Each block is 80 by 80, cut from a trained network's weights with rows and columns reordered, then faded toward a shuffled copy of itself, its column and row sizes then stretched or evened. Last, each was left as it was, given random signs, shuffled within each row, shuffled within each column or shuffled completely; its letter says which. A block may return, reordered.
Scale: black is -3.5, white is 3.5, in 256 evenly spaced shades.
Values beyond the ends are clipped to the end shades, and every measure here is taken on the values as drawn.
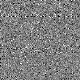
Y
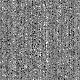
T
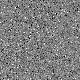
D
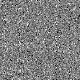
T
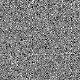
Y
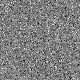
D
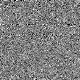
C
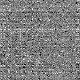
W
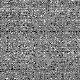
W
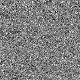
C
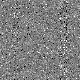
T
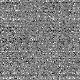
W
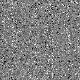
T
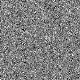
T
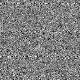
C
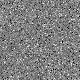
D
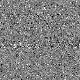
C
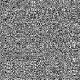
W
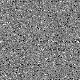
C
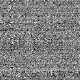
W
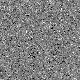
D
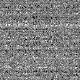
W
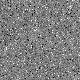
D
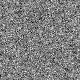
D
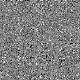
Y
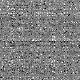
W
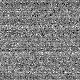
C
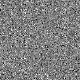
Y
